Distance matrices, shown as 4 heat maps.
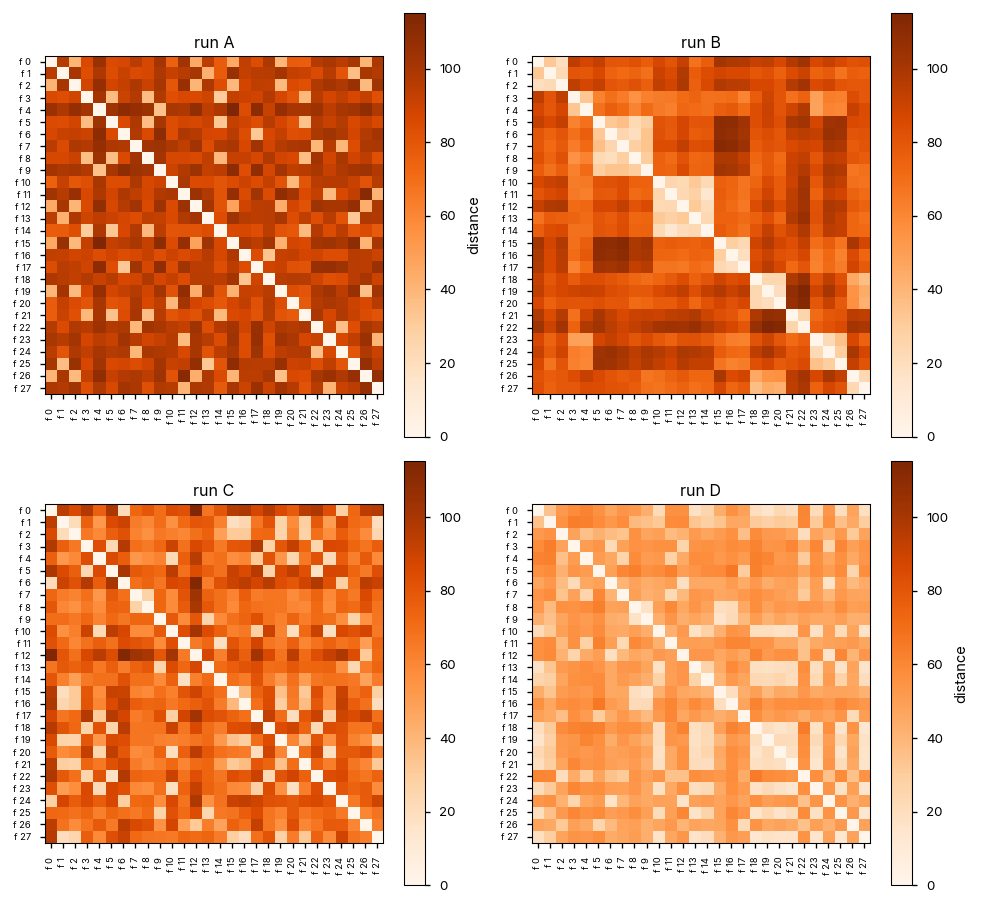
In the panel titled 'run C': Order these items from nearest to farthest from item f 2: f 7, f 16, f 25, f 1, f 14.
f 1, f 16, f 14, f 7, f 25
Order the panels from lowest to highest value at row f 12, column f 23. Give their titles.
run D, run B, run C, run A
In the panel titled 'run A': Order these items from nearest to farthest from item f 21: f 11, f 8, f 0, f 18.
f 8, f 0, f 11, f 18
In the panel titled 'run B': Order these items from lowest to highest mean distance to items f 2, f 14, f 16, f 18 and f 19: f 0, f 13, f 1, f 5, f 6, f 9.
f 13, f 1, f 0, f 9, f 6, f 5
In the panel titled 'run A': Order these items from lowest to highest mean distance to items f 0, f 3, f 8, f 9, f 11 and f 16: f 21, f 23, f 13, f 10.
f 21, f 23, f 10, f 13
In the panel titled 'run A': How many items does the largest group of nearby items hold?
6
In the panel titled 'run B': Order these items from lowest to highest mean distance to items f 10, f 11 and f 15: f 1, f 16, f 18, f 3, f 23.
f 16, f 3, f 23, f 18, f 1
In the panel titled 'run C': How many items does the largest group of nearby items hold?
7
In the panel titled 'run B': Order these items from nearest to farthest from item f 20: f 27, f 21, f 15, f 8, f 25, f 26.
f 27, f 26, f 8, f 25, f 15, f 21
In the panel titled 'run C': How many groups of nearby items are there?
8
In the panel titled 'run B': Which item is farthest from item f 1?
f 12
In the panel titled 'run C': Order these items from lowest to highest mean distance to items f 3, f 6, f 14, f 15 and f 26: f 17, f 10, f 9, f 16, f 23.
f 9, f 16, f 23, f 10, f 17
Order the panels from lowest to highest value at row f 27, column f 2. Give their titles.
run C, run D, run B, run A
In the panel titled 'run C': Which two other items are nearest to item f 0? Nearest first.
f 6, f 24
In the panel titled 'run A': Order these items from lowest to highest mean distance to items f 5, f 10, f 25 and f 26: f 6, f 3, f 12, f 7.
f 3, f 12, f 6, f 7
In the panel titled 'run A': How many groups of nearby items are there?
9
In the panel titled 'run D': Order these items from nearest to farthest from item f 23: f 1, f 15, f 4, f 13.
f 13, f 1, f 15, f 4
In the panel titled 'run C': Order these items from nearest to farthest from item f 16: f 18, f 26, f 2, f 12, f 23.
f 2, f 23, f 26, f 12, f 18
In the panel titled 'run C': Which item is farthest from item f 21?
f 0
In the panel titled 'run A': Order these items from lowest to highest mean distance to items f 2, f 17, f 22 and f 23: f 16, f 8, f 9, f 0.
f 0, f 16, f 8, f 9
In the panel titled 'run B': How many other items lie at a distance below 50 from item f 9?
4
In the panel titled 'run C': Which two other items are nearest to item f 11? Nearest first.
f 14, f 26
